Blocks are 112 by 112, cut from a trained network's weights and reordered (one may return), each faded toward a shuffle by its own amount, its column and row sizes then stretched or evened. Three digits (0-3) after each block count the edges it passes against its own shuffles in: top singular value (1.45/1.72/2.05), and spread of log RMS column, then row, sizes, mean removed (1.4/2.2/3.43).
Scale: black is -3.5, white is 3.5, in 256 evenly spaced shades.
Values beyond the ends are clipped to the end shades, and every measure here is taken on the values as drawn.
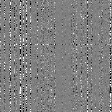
2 3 0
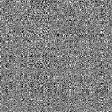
3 2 2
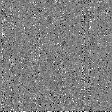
1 2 1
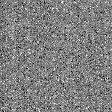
0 0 1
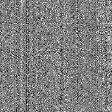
2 2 1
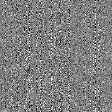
0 3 0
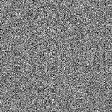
2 1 0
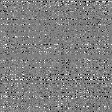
1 2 3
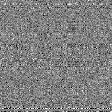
3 0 2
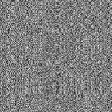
3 2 0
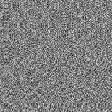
3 0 0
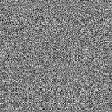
3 0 2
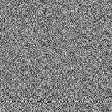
3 0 1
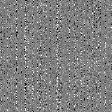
0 3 0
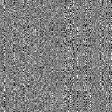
3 3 0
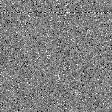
1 0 0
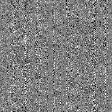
0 3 0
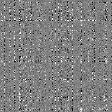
1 3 2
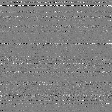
3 0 3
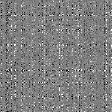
2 3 2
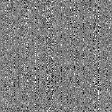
1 3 1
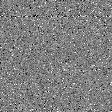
0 0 1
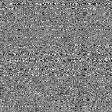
2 0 3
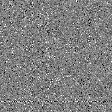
1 1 0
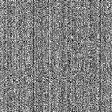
3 1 1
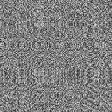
3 0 0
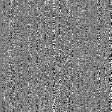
2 3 0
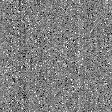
0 1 0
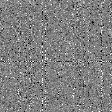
1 2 0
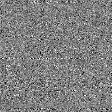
0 1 2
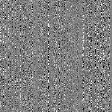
1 3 0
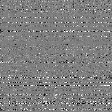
1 1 3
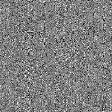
1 2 0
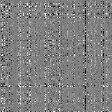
2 3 2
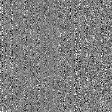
0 3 0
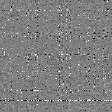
2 2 2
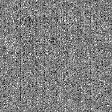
1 1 1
